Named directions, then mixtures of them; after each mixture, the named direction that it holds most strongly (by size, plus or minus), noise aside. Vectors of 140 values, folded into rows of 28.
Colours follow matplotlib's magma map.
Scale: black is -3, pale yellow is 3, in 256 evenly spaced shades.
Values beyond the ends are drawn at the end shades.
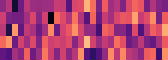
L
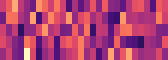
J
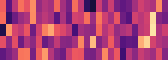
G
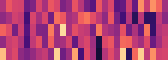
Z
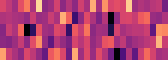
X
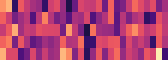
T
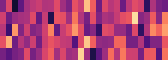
L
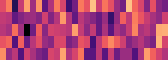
X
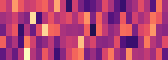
J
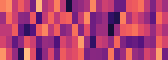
J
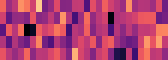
X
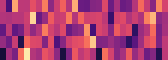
T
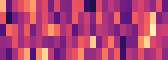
G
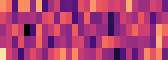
X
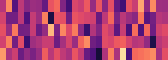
Z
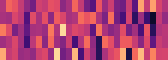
Z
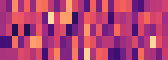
T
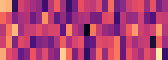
T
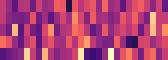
L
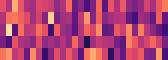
L
